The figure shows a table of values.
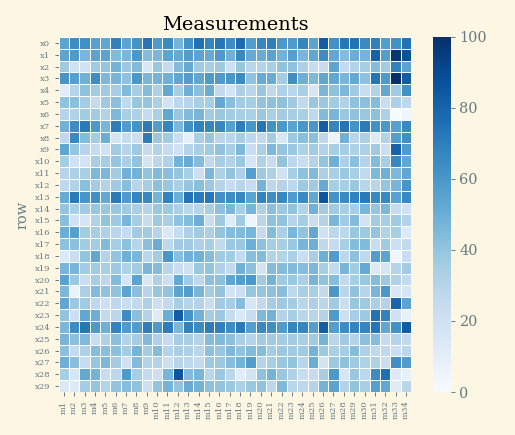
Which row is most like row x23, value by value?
x28
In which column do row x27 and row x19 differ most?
m33
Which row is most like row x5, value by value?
x25
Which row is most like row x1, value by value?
x3
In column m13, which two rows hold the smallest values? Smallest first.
x8, x19
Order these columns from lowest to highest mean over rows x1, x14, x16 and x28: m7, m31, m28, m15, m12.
m28, m15, m7, m12, m31
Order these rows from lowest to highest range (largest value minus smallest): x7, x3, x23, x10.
x7, x10, x3, x23
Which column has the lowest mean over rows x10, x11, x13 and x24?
m1
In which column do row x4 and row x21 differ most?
m34
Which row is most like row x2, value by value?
x10
